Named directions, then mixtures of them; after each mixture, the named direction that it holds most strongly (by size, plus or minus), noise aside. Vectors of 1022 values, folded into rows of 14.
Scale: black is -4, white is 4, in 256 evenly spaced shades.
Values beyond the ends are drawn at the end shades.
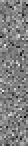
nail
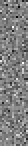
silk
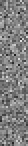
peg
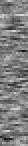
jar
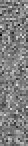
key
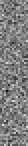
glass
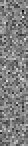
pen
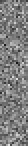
glass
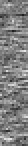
jar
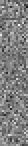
key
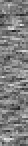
jar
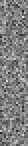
pen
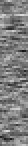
jar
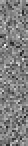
nail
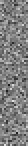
glass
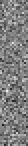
glass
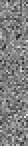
nail
